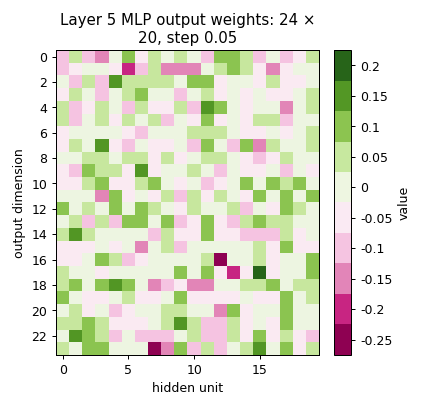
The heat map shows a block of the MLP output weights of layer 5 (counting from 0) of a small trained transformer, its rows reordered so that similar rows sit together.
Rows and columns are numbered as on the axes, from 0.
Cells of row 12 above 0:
9
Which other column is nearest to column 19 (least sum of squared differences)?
18
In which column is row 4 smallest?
17
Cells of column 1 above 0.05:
3
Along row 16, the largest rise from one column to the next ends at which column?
13
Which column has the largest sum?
19
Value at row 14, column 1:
0.15
